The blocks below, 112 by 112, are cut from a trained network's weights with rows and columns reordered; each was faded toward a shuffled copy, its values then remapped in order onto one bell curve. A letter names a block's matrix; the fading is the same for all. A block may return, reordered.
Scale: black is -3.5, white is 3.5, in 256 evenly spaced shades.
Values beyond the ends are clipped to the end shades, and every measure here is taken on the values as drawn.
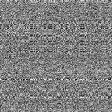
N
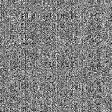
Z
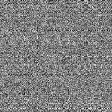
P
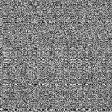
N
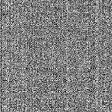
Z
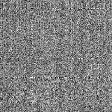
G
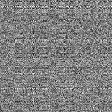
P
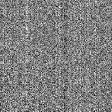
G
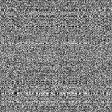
N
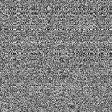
N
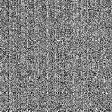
Z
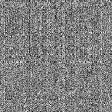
Z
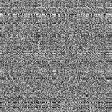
N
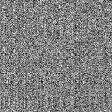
G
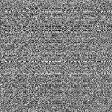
N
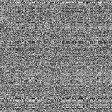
P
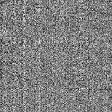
G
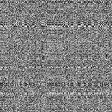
N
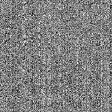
Z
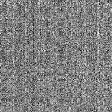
Z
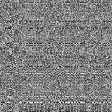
N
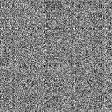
G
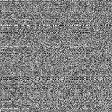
N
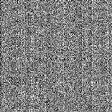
Z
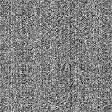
Z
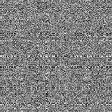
P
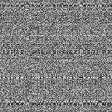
N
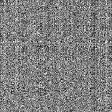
Z
